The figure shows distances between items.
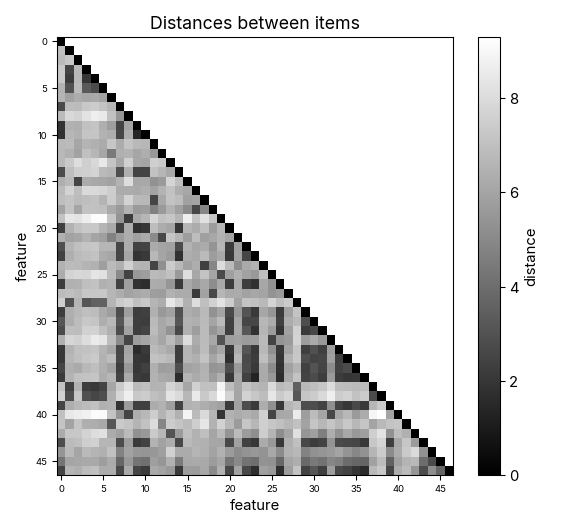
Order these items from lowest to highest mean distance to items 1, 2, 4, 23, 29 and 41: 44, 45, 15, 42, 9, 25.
9, 45, 15, 44, 42, 25
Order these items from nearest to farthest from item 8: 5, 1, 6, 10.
10, 6, 1, 5
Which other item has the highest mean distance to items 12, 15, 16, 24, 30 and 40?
38
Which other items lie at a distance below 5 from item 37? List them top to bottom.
1, 3, 4, 5, 28, 38
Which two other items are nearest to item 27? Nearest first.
16, 18
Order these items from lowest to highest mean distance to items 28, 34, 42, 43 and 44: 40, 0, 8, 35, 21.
35, 0, 21, 8, 40
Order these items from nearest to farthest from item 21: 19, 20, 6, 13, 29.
6, 29, 20, 19, 13
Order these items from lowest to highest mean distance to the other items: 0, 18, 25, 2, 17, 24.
0, 18, 25, 24, 17, 2
